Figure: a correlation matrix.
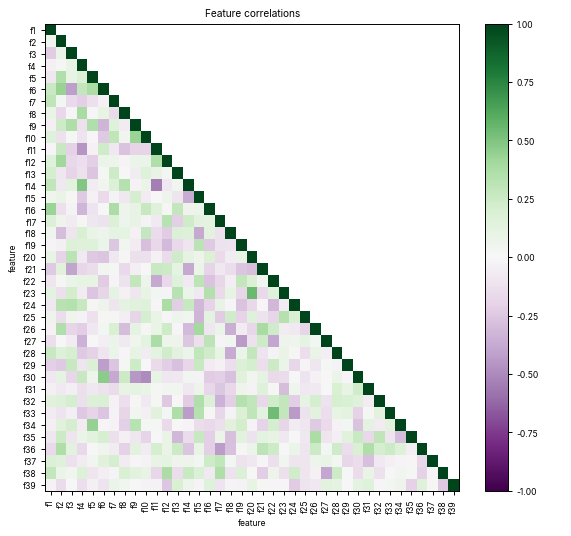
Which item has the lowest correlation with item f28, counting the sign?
f18
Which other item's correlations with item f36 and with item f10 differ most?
f30
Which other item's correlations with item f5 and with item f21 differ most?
f34
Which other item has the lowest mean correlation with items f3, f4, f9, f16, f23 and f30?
f21
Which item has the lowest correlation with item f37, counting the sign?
f31
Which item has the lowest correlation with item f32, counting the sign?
f17
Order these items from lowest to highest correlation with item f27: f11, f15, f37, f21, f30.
f15, f30, f37, f21, f11
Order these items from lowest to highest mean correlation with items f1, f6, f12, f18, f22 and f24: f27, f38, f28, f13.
f27, f28, f13, f38
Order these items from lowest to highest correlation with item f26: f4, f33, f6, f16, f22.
f4, f16, f6, f33, f22
